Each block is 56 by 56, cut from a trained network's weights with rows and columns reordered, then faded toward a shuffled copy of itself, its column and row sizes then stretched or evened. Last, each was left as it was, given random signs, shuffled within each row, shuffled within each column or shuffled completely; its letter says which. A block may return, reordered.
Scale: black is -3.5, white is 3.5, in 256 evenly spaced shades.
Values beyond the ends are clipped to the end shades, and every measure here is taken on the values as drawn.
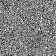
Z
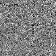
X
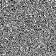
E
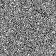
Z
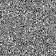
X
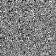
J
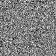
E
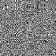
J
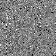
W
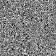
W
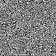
Z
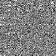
J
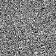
X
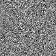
W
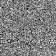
X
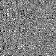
J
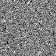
W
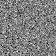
Z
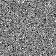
Z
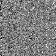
X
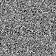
E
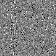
W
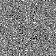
X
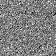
E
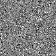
W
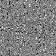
W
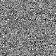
J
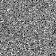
E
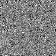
X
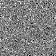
E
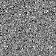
E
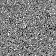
Z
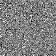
X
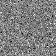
W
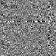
J
